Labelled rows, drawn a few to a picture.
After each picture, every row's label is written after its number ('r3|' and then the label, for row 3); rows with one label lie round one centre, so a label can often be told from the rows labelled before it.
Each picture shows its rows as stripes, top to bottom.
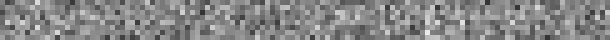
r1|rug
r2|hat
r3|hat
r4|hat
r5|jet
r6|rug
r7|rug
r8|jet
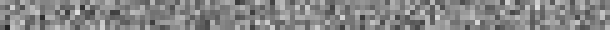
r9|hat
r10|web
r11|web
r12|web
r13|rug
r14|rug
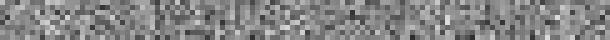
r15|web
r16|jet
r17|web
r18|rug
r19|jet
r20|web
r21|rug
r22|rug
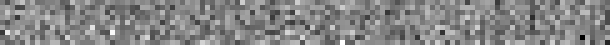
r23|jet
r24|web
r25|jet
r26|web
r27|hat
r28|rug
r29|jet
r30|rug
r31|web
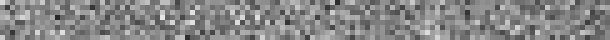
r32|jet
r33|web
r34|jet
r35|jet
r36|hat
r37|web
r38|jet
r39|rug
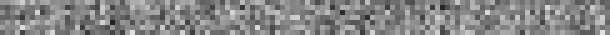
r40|jet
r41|web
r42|rug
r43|web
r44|web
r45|jet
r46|web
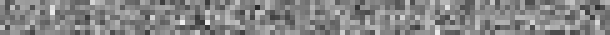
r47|rug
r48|rug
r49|hat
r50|hat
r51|hat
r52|rug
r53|web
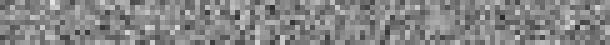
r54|rug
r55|web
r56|jet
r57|jet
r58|rug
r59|jet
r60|hat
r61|web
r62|hat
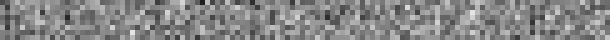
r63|hat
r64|rug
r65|web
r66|web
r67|web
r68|rug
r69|web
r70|hat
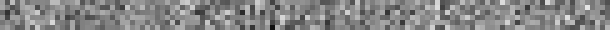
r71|web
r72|jet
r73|hat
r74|web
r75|hat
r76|hat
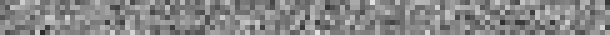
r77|hat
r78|web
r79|rug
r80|rug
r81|jet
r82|web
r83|rug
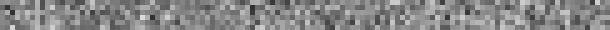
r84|hat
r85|rug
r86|jet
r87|web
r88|web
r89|web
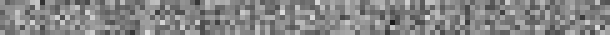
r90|hat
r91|jet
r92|jet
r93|rug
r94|jet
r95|hat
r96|jet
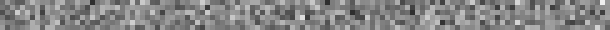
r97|web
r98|rug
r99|hat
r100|rug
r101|web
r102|hat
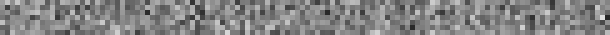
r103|jet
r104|hat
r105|hat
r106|web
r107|rug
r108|rug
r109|hat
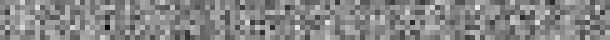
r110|jet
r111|hat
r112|rug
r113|jet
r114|rug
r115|jet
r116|rug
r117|rug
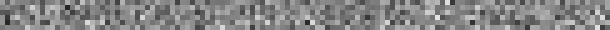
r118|rug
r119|hat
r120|hat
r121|web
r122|rug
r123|hat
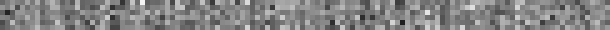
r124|web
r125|web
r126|rug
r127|web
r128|web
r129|web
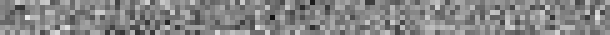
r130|jet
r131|web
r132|hat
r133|hat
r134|hat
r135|jet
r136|rug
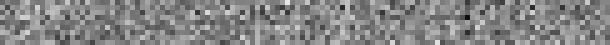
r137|jet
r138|rug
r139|hat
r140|jet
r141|hat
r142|web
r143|jet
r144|jet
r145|web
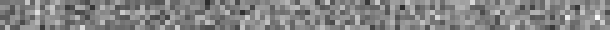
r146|web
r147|web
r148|hat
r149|web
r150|web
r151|jet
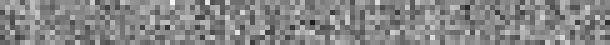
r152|hat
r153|jet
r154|jet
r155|hat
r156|jet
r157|hat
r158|web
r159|hat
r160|web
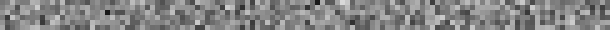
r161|web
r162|hat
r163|jet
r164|rug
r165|rug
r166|hat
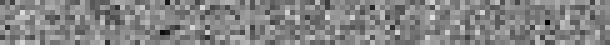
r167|hat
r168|web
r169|jet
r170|jet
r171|jet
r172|rug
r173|hat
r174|rug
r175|jet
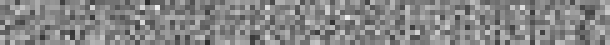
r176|web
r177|rug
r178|rug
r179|web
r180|web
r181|rug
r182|web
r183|rug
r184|rug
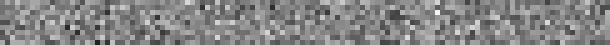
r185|jet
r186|hat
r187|jet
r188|jet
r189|rug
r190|web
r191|hat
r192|rug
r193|jet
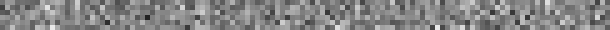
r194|web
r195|web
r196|web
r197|hat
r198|jet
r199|web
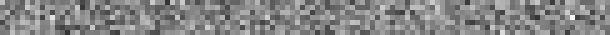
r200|hat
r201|web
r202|jet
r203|rug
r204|jet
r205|hat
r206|web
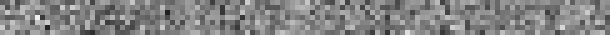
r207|web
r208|jet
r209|jet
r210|hat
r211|jet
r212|jet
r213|web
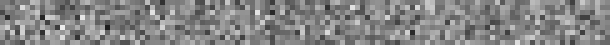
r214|hat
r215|hat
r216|hat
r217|rug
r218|jet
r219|jet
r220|rug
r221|hat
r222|web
